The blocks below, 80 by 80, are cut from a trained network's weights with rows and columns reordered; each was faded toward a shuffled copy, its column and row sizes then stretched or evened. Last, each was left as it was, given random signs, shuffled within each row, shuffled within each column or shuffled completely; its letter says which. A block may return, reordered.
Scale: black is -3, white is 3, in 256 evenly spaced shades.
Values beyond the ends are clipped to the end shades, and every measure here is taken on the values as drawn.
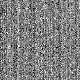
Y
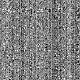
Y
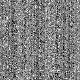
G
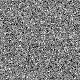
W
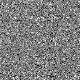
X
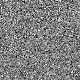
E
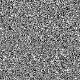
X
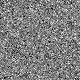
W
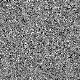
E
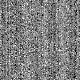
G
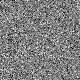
W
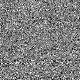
E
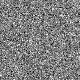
E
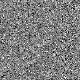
G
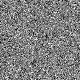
W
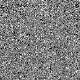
X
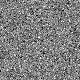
W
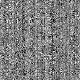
Y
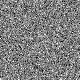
W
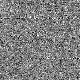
E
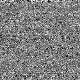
E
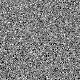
E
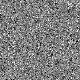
G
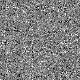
X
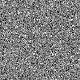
G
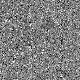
G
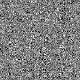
X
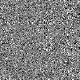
X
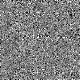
X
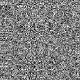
Y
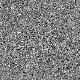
E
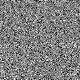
E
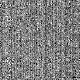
Y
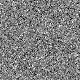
W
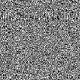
Y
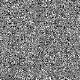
X
